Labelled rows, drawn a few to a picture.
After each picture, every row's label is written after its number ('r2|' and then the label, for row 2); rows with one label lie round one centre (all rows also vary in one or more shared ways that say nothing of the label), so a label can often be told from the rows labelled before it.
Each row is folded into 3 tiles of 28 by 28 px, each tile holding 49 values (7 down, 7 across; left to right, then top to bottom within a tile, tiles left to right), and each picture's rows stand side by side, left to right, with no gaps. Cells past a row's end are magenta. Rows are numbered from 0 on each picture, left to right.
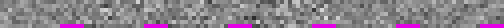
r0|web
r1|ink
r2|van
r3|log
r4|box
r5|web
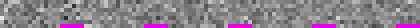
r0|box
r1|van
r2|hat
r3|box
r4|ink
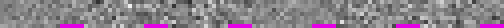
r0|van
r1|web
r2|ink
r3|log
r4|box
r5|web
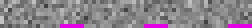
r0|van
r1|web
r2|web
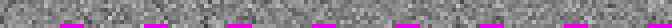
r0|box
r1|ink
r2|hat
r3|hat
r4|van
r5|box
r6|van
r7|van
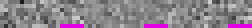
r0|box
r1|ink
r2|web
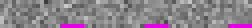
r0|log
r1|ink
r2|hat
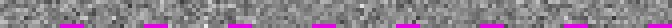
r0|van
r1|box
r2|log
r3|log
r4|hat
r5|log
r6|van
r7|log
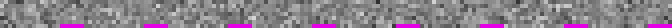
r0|web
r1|ink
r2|web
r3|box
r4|van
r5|ink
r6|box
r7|van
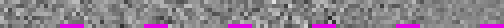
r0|van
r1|ink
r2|web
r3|web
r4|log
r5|log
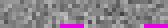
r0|log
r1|web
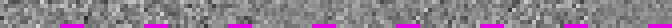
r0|log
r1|ink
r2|ink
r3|ink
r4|web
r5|van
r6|van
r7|van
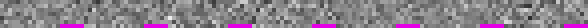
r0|hat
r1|log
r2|box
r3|ink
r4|log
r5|ink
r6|log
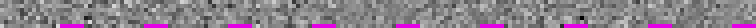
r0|ink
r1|van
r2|van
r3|log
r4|hat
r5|van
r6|log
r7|log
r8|box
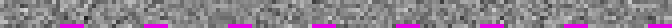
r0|ink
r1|van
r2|van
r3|web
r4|hat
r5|box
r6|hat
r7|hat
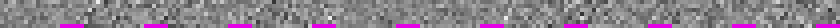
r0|ink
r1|ink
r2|log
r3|log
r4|van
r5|log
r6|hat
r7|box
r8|van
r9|web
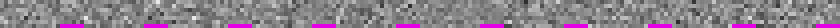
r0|hat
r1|box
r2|box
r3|web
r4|log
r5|box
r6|web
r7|ink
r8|ink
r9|log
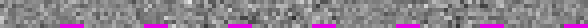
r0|log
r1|ink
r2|web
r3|hat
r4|web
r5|van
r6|ink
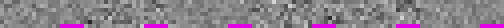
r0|hat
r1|ink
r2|van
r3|web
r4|hat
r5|box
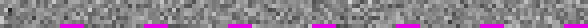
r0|box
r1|hat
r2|web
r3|web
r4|hat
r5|hat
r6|ink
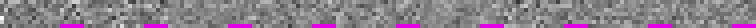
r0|box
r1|web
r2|van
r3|box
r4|log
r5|web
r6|log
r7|hat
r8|hat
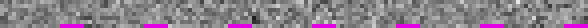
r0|web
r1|log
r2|web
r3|hat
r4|van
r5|web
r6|ink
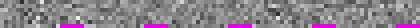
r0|ink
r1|log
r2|hat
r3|box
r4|ink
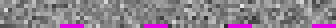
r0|hat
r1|box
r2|hat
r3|van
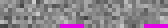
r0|log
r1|van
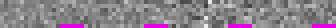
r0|van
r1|box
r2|log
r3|hat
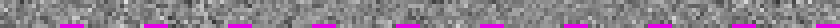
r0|hat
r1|log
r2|ink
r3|ink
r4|web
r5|hat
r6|hat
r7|box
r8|log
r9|hat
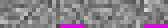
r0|log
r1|ink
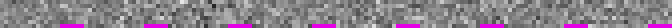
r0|box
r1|log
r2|van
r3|box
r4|log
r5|box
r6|web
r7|web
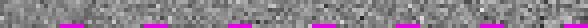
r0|box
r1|log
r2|hat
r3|box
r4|web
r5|ink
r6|hat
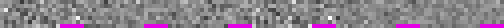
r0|hat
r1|ink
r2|van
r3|web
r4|log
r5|hat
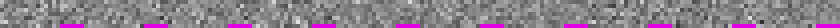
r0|web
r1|van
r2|web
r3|box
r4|van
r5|log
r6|web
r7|van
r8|box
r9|hat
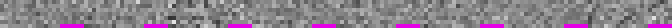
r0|ink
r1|van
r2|van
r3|web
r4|ink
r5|web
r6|ink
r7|hat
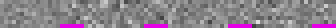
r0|ink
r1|box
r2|log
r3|hat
